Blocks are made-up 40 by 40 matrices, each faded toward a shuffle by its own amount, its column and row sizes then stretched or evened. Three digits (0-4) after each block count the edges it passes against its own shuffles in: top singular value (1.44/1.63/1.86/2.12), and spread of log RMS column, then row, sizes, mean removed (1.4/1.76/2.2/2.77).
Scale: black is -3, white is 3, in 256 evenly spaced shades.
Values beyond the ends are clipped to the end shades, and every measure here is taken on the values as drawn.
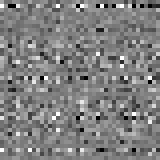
2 2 4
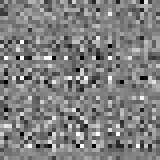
2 3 4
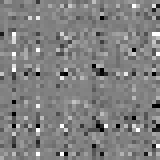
0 3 3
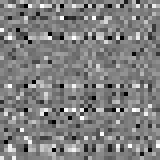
4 0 3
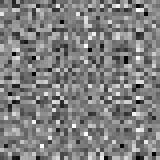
4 2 1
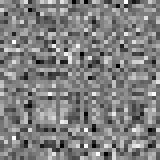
4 1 2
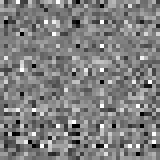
1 1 3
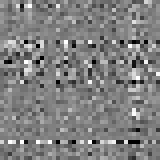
3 2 4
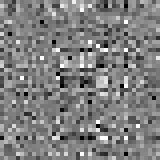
4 2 2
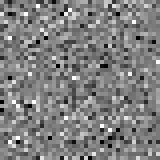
1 0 1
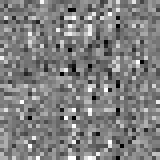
2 2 1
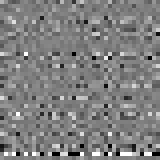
4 1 4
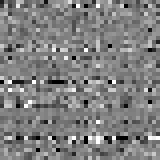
2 1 4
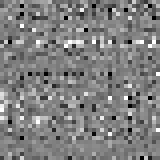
1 2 3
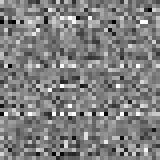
3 0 3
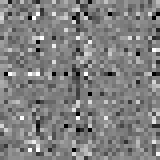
0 3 2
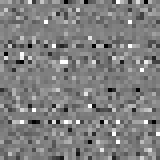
0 0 4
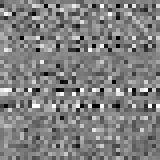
3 1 4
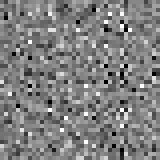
2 2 0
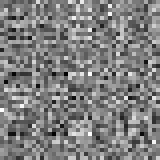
3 0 2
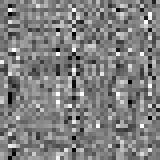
4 3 0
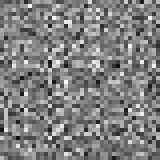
3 1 1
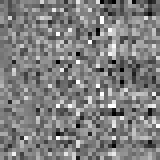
3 3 0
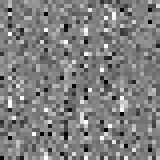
1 3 0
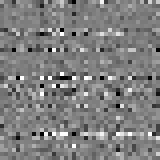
2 2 4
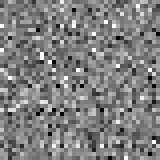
1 0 0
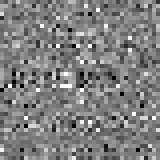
2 0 3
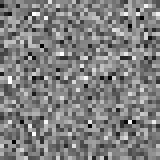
1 0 1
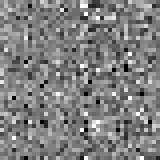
1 3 1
